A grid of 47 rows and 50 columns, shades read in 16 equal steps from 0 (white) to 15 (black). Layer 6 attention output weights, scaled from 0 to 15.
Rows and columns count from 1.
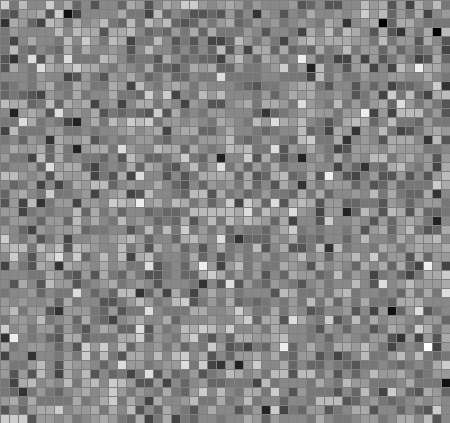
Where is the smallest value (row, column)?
39, 48
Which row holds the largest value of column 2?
13
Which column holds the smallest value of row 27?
25
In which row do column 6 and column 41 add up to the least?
1
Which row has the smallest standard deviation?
9
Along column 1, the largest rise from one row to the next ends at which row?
38
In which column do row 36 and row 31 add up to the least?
33
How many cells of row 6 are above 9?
4
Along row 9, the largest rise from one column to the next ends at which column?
26
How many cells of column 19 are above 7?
18
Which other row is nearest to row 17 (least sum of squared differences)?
36
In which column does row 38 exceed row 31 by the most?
24
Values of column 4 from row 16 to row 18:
6 6 11
